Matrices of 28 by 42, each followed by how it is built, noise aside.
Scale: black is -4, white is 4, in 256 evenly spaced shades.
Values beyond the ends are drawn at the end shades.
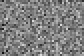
repeating rows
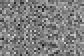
repeating rows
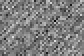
Hankel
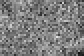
smooth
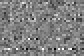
uneven rows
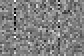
uneven columns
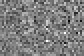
low rank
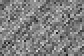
Hankel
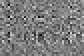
low rank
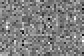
uneven columns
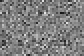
low rank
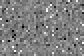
sparse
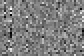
uneven columns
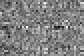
low rank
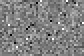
sparse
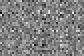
low rank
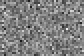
repeating rows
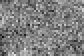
smooth
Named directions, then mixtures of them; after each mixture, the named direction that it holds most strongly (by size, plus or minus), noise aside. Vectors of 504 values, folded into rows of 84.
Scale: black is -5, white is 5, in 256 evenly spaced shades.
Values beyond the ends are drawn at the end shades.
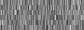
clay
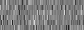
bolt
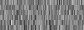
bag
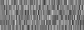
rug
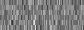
bag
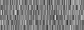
clay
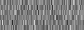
clay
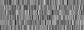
rug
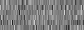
bolt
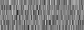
rug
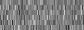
bolt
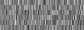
rug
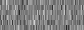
bolt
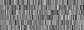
rug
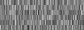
rug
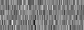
bolt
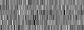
bolt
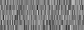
bag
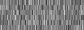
bolt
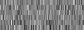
bag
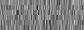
bag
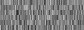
rug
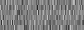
bolt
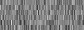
bag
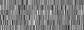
bolt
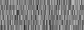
bag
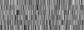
bag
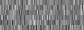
bolt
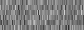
bolt
